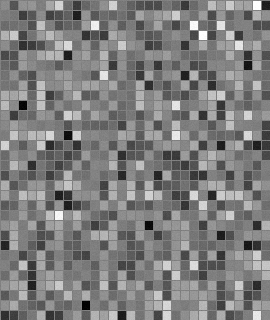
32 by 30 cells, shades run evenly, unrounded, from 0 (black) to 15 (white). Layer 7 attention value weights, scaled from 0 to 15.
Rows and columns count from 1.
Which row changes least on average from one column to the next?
13
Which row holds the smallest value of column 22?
18
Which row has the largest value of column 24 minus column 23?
12
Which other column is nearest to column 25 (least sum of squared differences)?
15
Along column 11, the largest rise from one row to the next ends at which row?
3
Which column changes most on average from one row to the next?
29
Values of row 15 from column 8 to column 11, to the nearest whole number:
6 3 7 6
